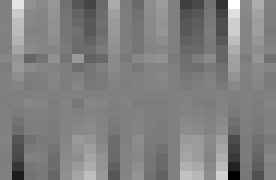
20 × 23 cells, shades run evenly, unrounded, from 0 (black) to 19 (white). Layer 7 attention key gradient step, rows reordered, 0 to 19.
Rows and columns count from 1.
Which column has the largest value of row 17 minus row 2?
19
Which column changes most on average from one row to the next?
20
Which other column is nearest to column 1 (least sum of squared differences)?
15
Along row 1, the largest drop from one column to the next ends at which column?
21
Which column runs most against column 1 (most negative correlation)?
23
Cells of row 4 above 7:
20
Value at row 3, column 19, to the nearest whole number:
6
